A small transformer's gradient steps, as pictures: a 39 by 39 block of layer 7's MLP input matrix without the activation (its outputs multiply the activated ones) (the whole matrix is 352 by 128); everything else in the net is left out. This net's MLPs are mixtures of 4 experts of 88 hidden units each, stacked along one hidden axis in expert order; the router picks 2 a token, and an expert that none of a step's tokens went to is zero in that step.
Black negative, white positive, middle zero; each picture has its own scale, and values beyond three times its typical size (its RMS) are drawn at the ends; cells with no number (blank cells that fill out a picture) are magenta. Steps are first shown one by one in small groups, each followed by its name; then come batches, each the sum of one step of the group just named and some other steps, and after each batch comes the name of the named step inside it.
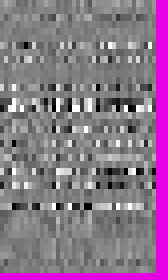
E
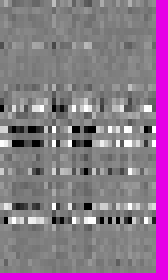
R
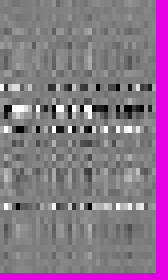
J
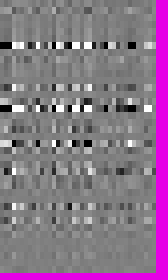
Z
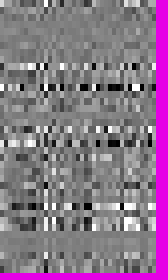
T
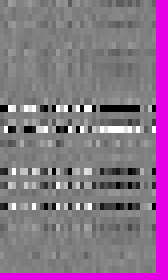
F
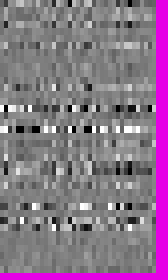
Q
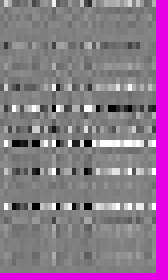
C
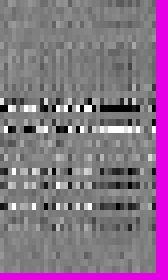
F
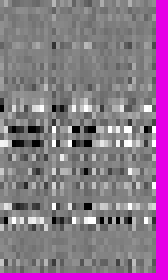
R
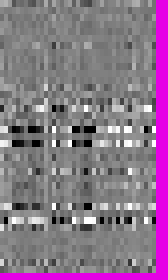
R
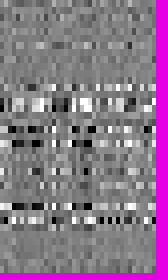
R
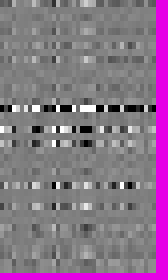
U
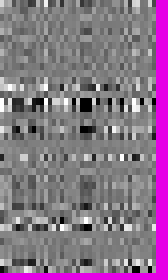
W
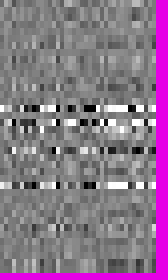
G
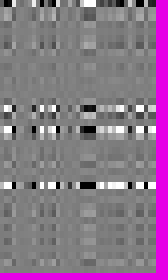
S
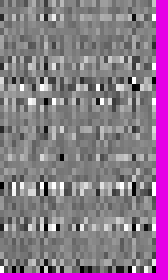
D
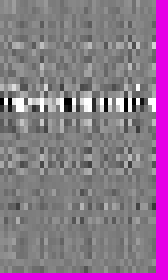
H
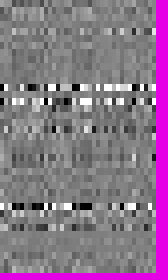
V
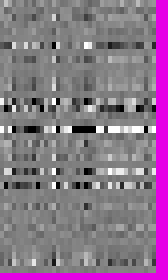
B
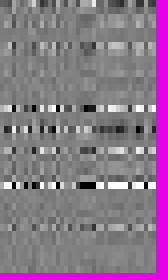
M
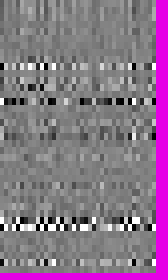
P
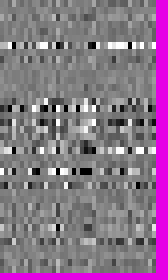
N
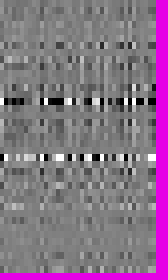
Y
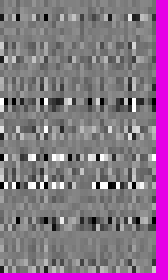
Y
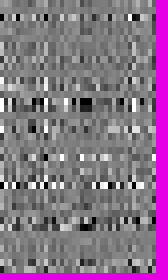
W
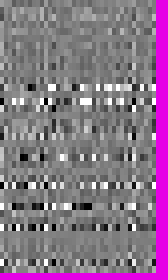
V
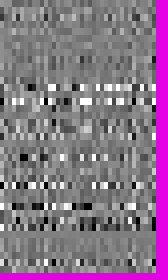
V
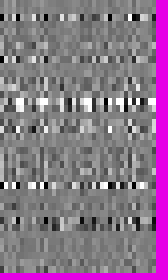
H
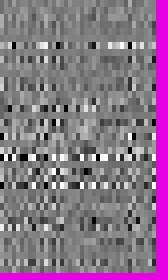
N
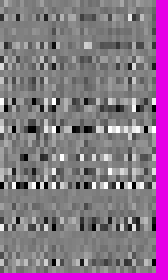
B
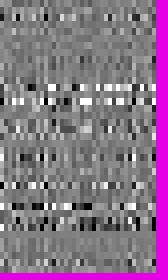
V
